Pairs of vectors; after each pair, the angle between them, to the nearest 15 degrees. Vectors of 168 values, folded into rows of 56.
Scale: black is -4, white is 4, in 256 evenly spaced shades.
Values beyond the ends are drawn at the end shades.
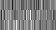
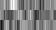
75 degrees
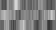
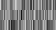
60 degrees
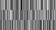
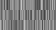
135 degrees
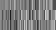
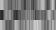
90 degrees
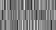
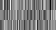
90 degrees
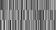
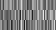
120 degrees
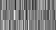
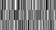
135 degrees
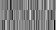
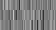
105 degrees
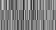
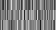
135 degrees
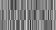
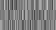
60 degrees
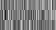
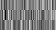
15 degrees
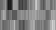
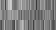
135 degrees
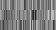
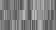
120 degrees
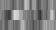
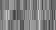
135 degrees
